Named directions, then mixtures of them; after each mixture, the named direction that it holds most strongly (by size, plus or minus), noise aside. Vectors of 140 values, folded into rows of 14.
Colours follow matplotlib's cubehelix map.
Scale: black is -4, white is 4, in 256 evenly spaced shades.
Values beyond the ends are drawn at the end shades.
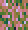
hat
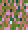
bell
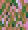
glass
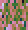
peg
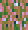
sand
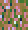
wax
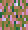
sand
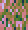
peg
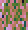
peg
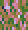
wax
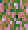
bell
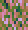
hat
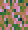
wax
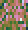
peg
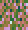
bell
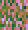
glass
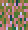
bell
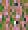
sand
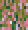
bell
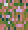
hat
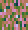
sand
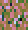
wax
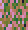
peg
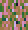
sand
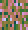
sand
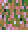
wax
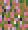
wax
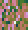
wax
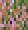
bell
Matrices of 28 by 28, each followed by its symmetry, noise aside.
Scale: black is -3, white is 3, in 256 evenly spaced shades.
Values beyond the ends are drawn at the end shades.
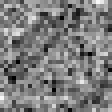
symmetric.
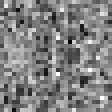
mirrored top to bottom.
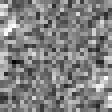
same after a half turn.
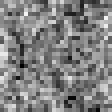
mirrored top to bottom.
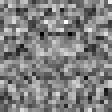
mirrored left to right.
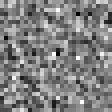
antisymmetric.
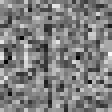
mirrored top to bottom.
